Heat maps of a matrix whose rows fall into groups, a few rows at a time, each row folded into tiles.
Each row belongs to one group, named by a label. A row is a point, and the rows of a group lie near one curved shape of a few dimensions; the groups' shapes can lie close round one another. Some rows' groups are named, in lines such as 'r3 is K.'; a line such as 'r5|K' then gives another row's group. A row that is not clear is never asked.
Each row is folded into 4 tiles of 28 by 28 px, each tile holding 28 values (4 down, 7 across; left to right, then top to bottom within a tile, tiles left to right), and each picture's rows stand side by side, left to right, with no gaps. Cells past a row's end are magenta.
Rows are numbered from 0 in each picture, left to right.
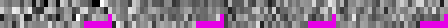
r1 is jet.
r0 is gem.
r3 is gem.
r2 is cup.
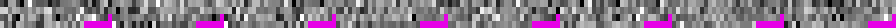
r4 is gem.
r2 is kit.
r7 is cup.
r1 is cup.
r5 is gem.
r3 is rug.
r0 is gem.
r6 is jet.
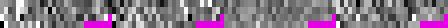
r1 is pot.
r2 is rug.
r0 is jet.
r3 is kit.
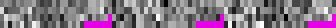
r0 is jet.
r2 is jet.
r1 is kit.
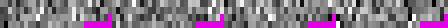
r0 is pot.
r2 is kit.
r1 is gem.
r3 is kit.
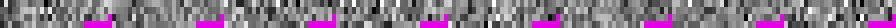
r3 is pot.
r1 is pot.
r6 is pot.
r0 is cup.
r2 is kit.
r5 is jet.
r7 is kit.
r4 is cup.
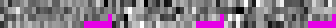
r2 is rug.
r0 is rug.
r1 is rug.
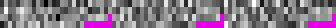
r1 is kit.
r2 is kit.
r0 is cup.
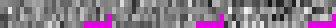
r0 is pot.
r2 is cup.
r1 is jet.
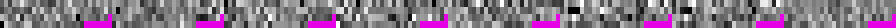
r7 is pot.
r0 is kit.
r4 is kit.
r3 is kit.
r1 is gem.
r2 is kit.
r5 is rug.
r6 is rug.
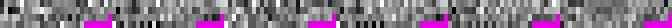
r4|cup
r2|kit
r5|rug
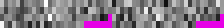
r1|kit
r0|cup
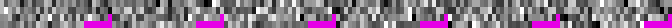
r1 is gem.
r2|gem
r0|cup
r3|pot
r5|jet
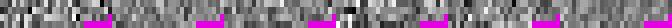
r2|rug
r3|rug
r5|jet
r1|pot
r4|jet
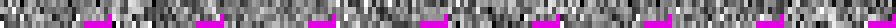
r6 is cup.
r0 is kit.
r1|jet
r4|jet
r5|kit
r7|gem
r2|jet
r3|kit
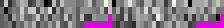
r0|cup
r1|kit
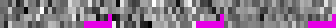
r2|gem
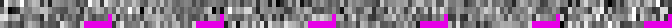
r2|cup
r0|rug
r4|jet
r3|gem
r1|jet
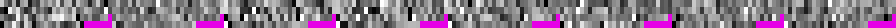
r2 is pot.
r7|cup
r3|pot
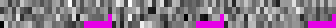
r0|kit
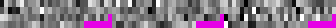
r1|pot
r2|pot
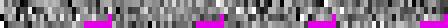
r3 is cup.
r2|gem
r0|pot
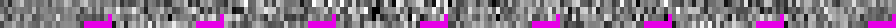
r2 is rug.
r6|cup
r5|kit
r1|cup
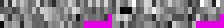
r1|rug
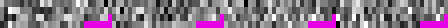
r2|cup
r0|rug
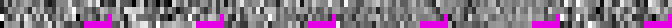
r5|pot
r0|pot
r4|pot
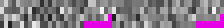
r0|jet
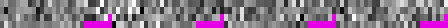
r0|gem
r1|jet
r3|gem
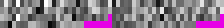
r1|cup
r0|pot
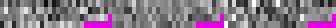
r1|rug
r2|kit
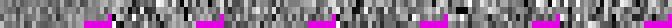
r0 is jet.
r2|cup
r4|rug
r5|pot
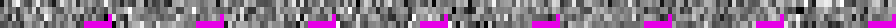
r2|kit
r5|gem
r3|kit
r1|rug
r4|cup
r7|rug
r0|kit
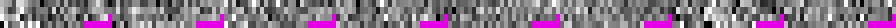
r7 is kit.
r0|jet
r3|cup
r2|kit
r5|jet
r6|jet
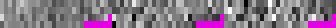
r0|jet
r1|kit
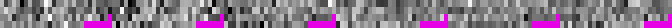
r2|cup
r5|jet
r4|rug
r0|cup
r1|pot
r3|jet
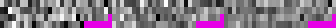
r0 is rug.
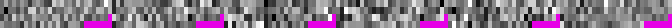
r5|pot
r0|cup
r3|rug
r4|gem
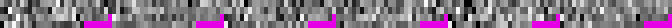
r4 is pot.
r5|kit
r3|pot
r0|rug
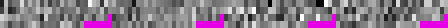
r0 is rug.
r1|pot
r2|gem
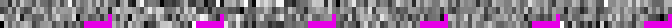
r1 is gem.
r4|gem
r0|kit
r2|rug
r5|cup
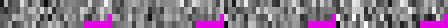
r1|gem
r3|pot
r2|kit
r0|cup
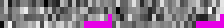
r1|gem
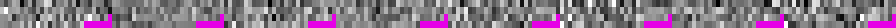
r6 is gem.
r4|kit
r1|pot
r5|kit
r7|kit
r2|cup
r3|gem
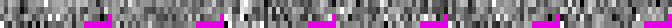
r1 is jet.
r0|cup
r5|kit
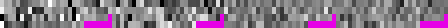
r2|jet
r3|jet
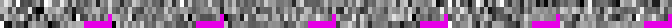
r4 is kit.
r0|pot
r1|kit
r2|pot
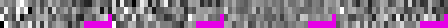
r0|jet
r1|kit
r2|jet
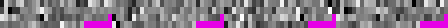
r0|rug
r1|pot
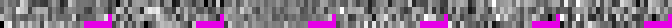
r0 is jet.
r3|cup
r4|cup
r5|pot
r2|jet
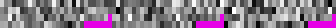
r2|rug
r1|gem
